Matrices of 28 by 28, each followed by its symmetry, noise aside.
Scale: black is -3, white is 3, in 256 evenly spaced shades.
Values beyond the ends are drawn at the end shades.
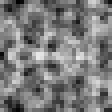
mirrored top to bottom.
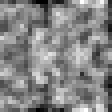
mirrored top to bottom.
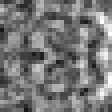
mirrored top to bottom.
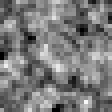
symmetric across the other diagonal.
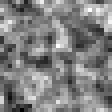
antisymmetric.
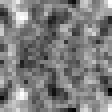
mirrored top to bottom.
